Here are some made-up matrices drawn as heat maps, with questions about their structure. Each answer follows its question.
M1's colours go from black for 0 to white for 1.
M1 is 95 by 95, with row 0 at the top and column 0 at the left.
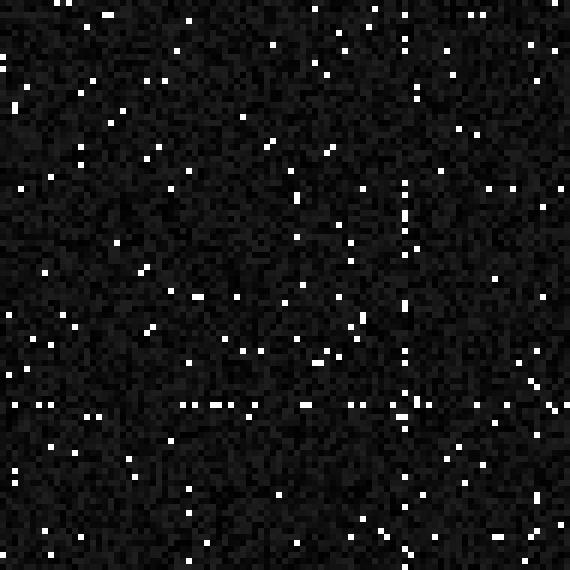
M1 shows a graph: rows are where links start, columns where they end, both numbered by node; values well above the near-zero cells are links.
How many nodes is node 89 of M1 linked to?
7
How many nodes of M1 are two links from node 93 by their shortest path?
5
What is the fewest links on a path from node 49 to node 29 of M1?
4
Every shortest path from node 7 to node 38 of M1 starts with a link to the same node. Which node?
node 88
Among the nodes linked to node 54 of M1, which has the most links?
node 58
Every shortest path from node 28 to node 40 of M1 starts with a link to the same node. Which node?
node 31
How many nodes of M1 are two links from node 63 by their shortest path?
2
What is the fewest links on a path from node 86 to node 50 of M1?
3
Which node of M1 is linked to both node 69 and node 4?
node 14
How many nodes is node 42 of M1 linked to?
1
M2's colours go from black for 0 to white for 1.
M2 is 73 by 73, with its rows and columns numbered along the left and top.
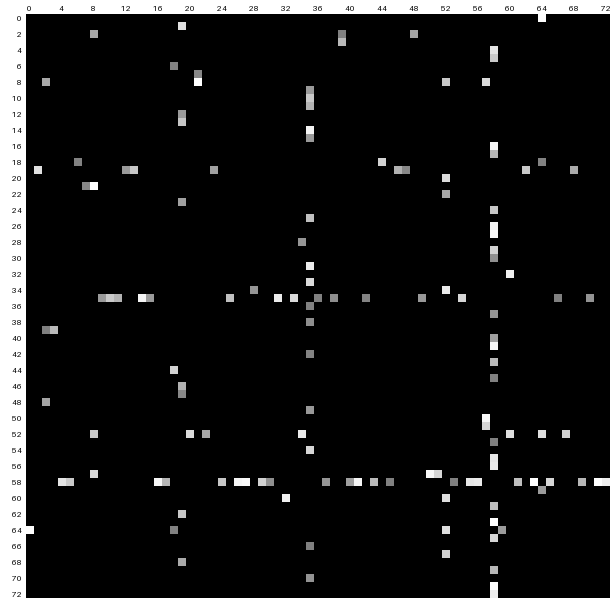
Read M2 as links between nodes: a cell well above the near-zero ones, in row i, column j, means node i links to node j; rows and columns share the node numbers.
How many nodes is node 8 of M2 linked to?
4
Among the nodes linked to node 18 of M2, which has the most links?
node 64
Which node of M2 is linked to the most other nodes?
node 58
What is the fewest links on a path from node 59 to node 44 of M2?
3
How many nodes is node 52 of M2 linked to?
7
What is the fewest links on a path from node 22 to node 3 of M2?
5
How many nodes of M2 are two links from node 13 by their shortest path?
7
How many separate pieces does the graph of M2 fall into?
4
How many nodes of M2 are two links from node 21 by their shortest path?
3
